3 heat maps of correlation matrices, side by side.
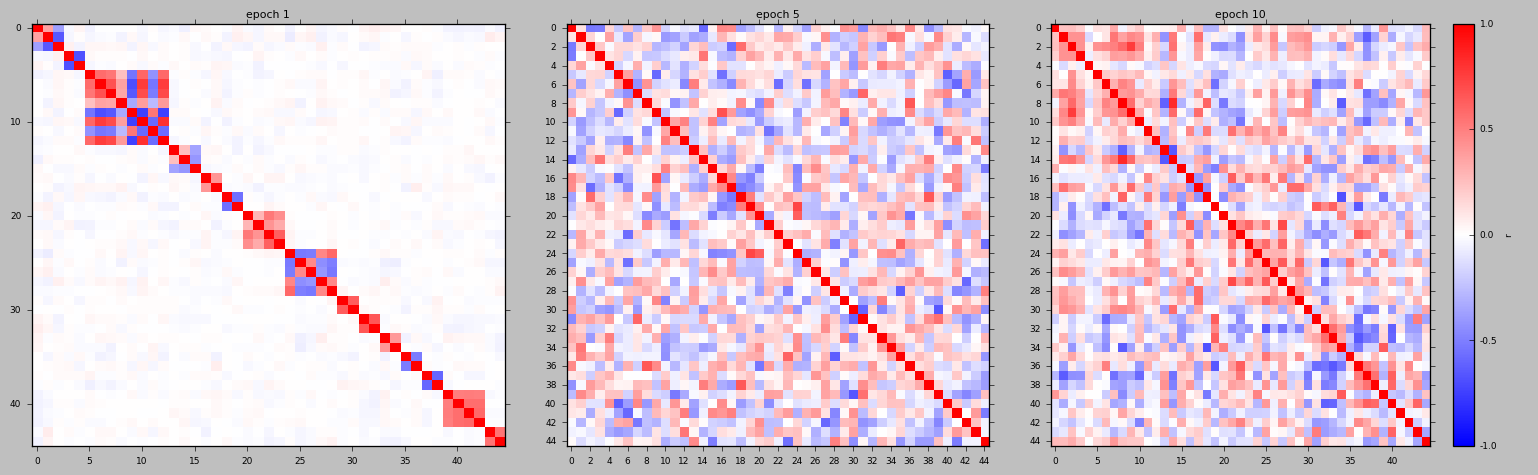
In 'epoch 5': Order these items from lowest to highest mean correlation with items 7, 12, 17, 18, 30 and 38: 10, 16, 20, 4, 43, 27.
20, 4, 16, 43, 27, 10
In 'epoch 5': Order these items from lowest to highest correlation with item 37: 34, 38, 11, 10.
11, 34, 10, 38
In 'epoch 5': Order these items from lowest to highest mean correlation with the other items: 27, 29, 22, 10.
10, 29, 22, 27
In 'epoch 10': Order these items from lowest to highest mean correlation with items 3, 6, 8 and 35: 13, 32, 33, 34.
34, 13, 32, 33
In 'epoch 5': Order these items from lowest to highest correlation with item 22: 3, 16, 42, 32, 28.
42, 28, 16, 32, 3
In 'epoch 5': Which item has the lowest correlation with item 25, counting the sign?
6
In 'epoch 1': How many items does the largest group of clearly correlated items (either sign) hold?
8
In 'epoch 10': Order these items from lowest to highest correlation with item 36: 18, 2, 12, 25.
12, 2, 25, 18
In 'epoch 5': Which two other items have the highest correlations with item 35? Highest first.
23, 1
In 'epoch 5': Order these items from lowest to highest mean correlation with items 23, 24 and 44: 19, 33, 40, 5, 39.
40, 5, 39, 33, 19
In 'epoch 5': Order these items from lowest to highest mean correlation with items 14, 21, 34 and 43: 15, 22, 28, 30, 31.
30, 15, 28, 31, 22
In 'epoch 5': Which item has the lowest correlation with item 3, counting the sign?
0
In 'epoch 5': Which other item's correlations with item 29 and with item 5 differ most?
9
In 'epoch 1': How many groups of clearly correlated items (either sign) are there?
15
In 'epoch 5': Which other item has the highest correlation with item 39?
31
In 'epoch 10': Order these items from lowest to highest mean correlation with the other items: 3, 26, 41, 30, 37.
37, 41, 30, 3, 26
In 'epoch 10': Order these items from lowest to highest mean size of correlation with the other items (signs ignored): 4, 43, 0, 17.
4, 0, 43, 17
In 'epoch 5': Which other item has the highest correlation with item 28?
44
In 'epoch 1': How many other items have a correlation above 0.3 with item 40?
3
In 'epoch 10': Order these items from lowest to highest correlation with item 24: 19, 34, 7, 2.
19, 2, 34, 7
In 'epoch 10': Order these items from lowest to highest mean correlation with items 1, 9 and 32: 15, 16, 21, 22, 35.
22, 21, 16, 15, 35
